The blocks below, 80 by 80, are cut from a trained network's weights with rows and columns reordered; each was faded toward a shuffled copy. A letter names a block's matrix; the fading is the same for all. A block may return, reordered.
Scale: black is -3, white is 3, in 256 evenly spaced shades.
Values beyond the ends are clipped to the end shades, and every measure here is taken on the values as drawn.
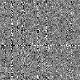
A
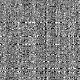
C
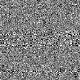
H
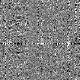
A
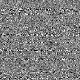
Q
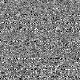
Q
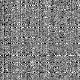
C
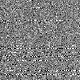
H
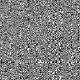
A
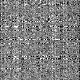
C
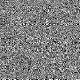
H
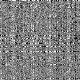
C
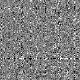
A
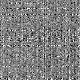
C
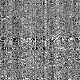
C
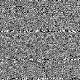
H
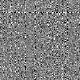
A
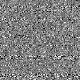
Q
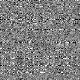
H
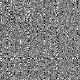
A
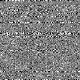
H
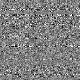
Q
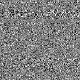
Q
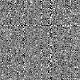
A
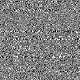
Q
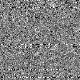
H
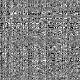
C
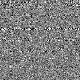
H
